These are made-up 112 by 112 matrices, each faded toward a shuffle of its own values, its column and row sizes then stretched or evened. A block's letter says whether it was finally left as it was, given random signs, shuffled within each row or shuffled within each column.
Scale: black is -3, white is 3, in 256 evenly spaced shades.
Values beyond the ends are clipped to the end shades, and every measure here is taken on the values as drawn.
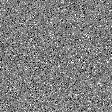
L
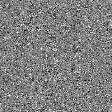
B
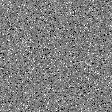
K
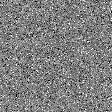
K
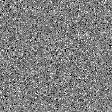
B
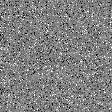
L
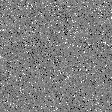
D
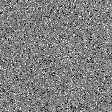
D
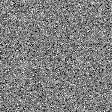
D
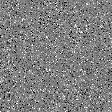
B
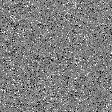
K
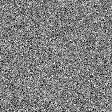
D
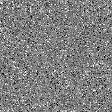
B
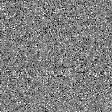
B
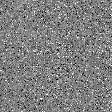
B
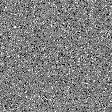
D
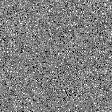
B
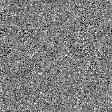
L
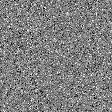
K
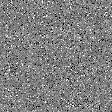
L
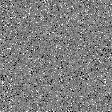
B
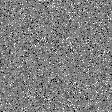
D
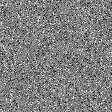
K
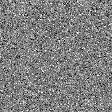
D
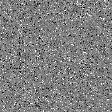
L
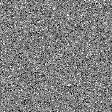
L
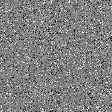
L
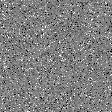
B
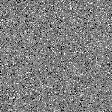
B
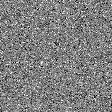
D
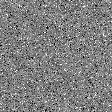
D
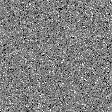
K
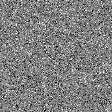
K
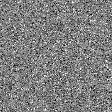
L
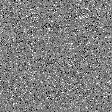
L
